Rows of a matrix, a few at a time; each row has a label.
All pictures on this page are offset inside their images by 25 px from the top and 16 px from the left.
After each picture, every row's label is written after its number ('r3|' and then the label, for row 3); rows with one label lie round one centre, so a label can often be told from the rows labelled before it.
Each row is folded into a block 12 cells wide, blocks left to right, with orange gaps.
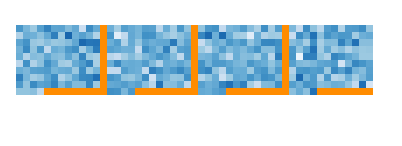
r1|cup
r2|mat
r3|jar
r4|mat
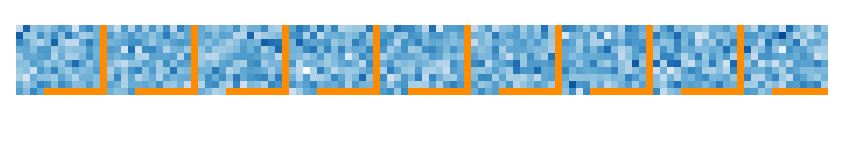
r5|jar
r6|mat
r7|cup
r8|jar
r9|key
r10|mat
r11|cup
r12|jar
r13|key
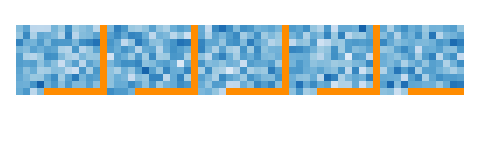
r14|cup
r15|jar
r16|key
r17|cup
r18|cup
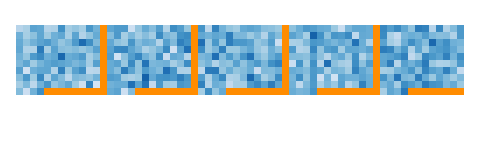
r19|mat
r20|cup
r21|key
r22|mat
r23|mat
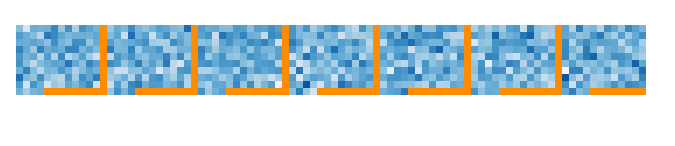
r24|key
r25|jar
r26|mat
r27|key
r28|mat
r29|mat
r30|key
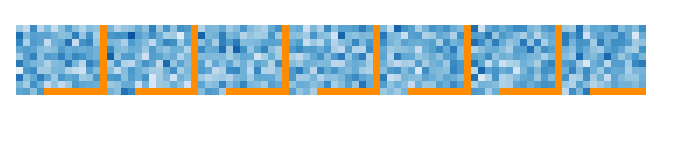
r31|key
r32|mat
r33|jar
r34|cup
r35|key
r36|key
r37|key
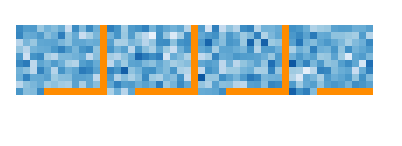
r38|mat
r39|cup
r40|key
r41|jar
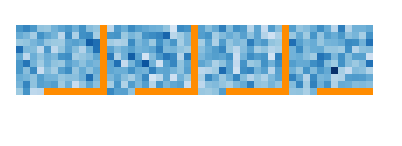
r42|cup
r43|mat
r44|mat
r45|cup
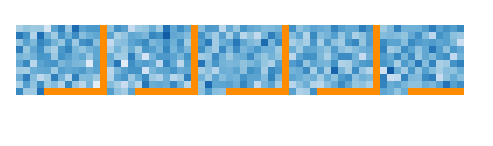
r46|mat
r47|mat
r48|jar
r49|mat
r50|key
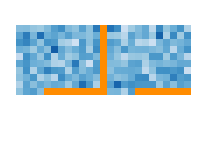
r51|jar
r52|cup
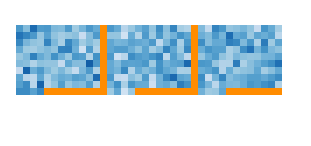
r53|key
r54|cup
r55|key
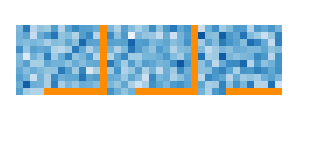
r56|cup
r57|key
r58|mat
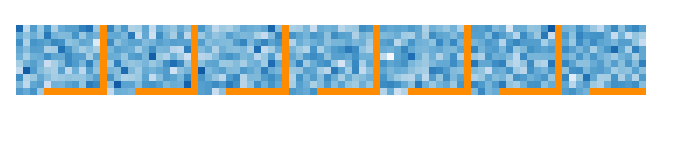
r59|key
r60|cup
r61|cup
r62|mat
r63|cup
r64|jar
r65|key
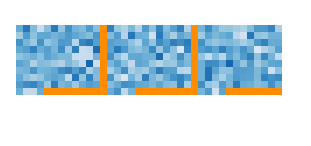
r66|cup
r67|cup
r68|cup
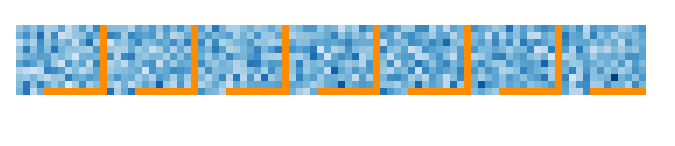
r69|jar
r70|mat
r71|key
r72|mat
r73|mat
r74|cup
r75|key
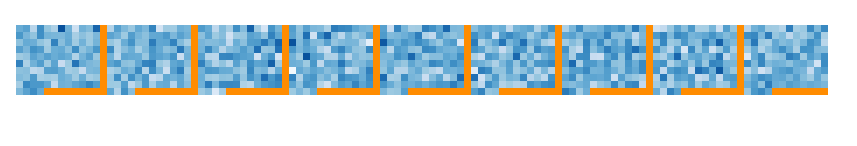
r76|jar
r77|mat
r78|cup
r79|key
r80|key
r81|key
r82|mat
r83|mat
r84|jar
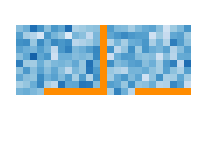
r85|key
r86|jar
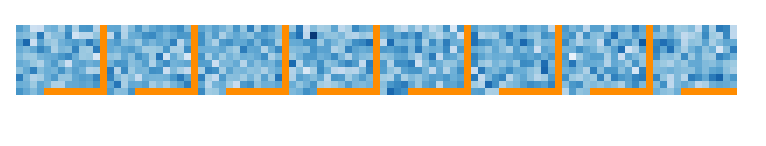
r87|cup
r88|cup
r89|key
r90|jar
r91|jar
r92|key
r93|cup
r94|cup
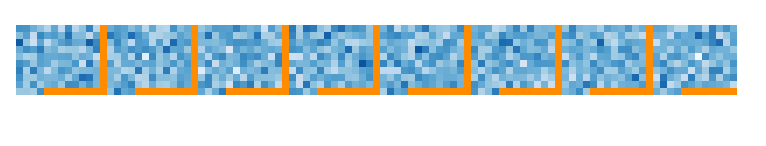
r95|cup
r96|jar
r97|mat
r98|key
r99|jar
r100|mat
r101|jar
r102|mat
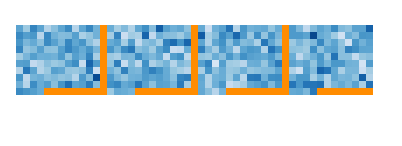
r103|key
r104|cup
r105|key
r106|jar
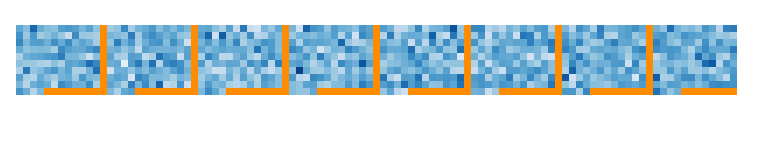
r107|key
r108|mat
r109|jar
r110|key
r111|cup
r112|cup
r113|key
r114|key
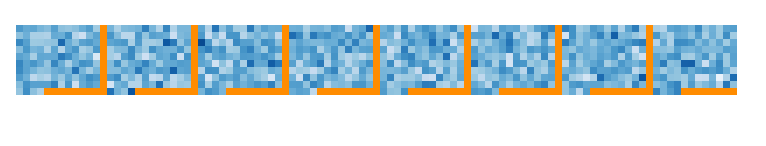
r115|cup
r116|mat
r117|key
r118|jar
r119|mat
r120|jar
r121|cup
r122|mat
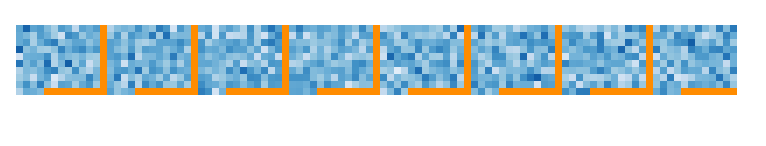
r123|jar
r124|mat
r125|cup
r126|cup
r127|jar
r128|cup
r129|jar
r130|jar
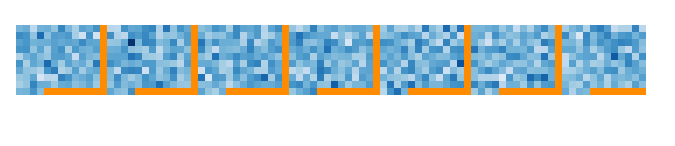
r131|jar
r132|mat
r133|key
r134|jar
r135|jar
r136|cup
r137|mat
